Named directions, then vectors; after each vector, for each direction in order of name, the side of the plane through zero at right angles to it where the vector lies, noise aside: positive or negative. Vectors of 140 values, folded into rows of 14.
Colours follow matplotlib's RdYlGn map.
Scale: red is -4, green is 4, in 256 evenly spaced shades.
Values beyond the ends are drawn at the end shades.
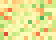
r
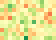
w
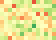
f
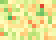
negative, negative, negative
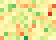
negative, negative, positive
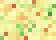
positive, positive, negative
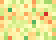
positive, negative, positive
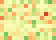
positive, negative, positive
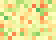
positive, negative, negative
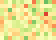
positive, negative, positive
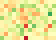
positive, positive, negative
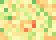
negative, negative, negative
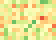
positive, negative, positive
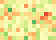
positive, negative, positive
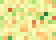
negative, positive, negative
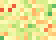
positive, positive, negative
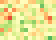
positive, positive, positive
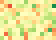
positive, positive, negative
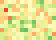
positive, positive, positive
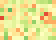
positive, negative, positive
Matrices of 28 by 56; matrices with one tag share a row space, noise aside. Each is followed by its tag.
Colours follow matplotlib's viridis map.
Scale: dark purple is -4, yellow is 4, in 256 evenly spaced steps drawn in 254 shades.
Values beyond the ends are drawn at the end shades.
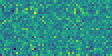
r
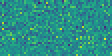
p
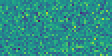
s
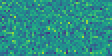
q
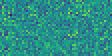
p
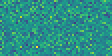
r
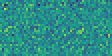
p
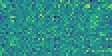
q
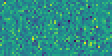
r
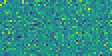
p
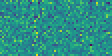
r
